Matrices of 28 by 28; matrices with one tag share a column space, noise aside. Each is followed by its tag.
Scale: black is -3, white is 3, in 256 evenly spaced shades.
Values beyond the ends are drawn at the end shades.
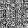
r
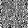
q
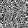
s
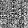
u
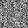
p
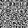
q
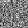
p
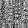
u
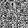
q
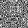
s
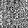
r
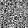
q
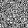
s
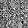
u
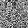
q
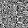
s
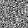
s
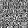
q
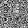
s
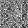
r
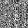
r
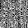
u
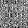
r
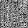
p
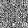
p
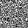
s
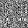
s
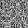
q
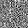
p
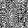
p
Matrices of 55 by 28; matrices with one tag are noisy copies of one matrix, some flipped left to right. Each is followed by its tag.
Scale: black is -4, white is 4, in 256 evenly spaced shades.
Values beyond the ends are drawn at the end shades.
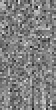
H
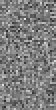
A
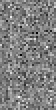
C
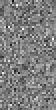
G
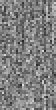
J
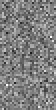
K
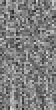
H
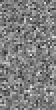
A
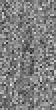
K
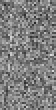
C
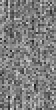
J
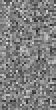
A
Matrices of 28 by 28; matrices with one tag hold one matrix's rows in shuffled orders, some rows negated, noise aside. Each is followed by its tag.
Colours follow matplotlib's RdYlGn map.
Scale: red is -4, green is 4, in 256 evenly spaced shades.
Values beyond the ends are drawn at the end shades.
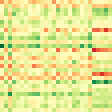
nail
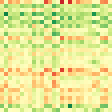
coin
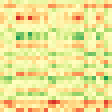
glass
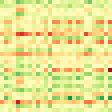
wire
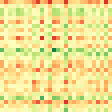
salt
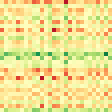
salt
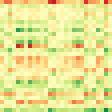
glass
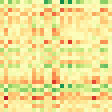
coin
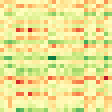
glass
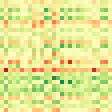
coin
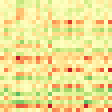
wire
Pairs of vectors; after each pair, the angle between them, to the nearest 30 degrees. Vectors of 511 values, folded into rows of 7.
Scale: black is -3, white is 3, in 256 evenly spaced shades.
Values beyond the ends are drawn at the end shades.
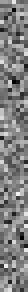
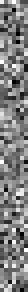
30 degrees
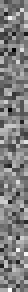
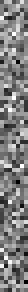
150 degrees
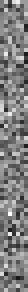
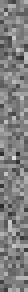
120 degrees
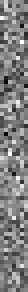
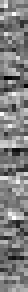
60 degrees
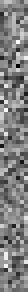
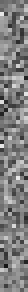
150 degrees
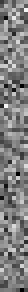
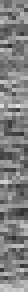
120 degrees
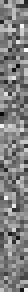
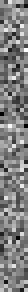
30 degrees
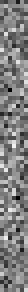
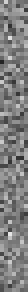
120 degrees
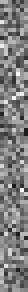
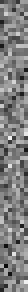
120 degrees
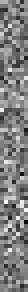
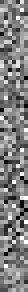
150 degrees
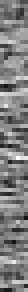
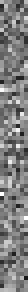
120 degrees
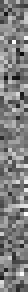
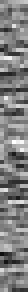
90 degrees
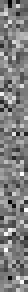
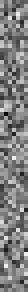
120 degrees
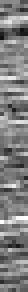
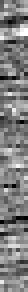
150 degrees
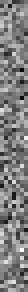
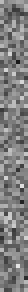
120 degrees
